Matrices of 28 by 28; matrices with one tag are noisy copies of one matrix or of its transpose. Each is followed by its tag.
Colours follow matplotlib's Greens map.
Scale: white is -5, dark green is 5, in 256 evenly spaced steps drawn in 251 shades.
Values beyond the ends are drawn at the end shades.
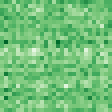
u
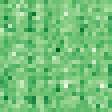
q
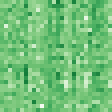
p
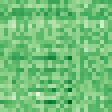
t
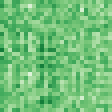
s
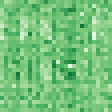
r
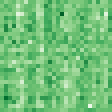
q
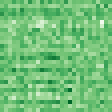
t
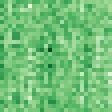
s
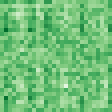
q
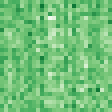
u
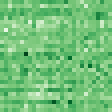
t
